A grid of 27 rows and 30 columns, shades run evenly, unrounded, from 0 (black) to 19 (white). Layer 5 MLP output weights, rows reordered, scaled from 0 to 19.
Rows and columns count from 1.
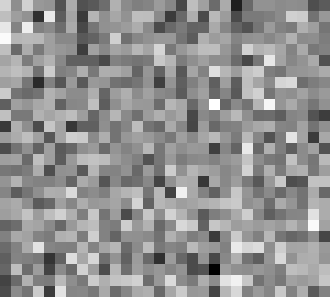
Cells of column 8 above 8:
18
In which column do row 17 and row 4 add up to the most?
1
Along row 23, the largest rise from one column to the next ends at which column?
22
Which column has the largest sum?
23
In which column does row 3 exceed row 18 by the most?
3
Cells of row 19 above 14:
3
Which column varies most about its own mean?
20
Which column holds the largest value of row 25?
8
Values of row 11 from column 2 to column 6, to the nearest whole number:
9 9 13 12 13
